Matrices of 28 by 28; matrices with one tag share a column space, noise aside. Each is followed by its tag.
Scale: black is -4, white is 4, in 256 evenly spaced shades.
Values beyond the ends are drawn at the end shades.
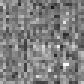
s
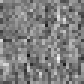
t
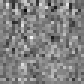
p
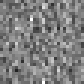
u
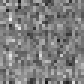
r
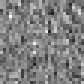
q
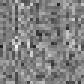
s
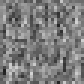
t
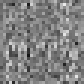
s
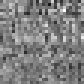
p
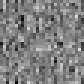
u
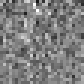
p
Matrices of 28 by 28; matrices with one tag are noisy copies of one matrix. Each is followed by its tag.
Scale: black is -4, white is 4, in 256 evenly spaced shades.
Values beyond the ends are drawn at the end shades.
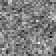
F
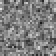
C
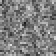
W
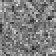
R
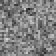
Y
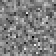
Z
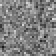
R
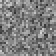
R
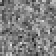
W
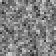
W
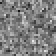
F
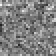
R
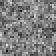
F
